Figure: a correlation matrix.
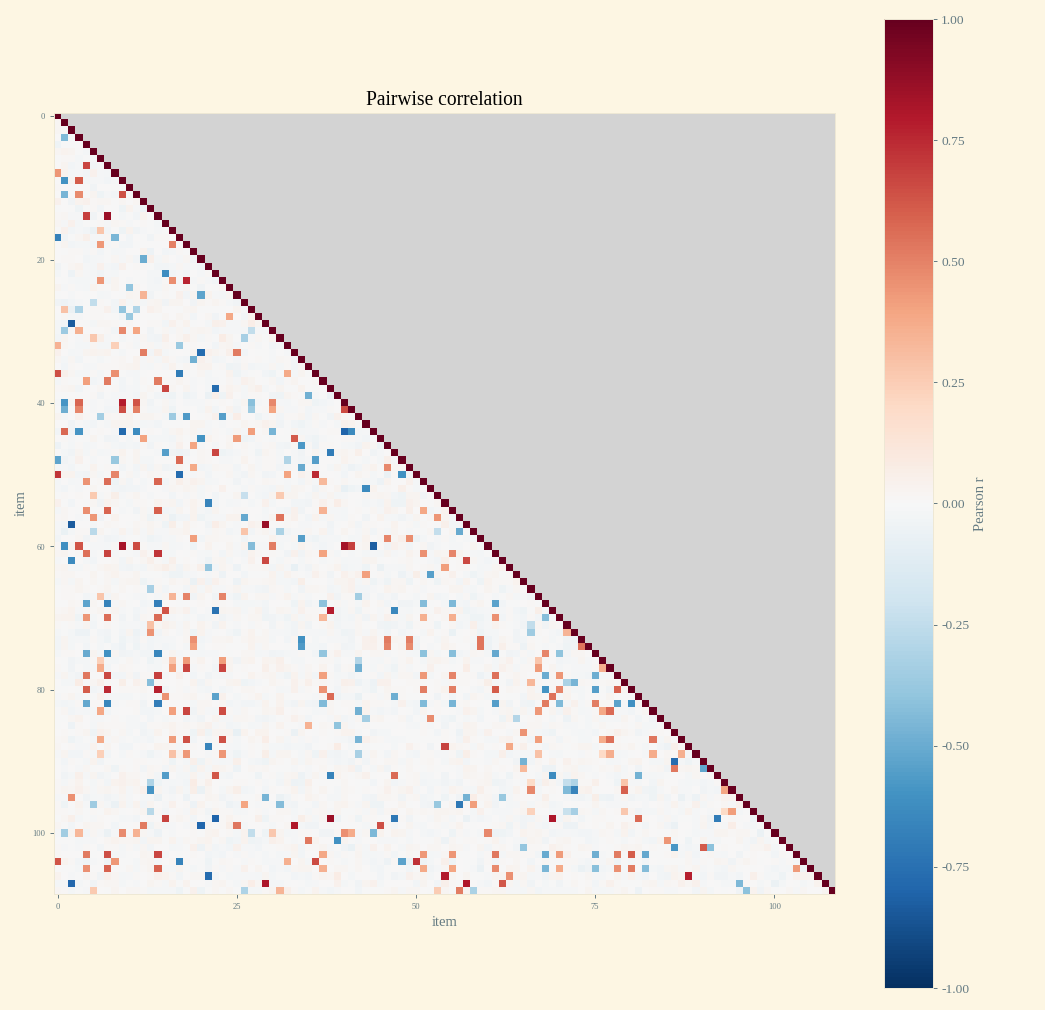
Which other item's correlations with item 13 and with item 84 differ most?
94
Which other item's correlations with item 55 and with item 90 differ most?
86
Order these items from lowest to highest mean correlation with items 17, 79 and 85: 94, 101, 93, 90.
90, 93, 101, 94
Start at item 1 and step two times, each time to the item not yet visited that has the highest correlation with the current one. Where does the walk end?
27
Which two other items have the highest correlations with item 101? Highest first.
35, 85
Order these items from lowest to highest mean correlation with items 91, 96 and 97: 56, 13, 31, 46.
56, 31, 13, 46
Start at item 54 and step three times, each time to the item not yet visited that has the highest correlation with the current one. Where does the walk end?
63
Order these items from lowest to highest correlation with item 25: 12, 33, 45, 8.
8, 12, 45, 33
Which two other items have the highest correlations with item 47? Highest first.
22, 92
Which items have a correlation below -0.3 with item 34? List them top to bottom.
19, 46, 49, 59, 73, 74
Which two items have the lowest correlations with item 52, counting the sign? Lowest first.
43, 64
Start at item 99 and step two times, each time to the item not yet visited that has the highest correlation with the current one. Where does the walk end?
45
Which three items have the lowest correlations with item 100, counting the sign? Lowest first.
44, 1, 27
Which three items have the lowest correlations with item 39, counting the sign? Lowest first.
101, 35, 85
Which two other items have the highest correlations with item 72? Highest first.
13, 71
